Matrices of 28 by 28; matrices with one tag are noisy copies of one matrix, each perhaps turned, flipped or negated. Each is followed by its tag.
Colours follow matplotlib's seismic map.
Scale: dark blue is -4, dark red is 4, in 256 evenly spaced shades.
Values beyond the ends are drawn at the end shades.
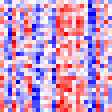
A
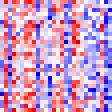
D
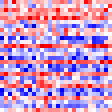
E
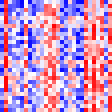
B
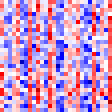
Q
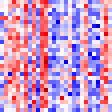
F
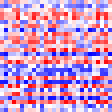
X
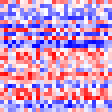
F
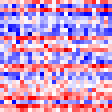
D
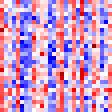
Q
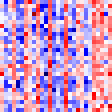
E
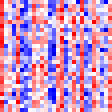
Q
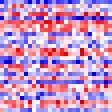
Q
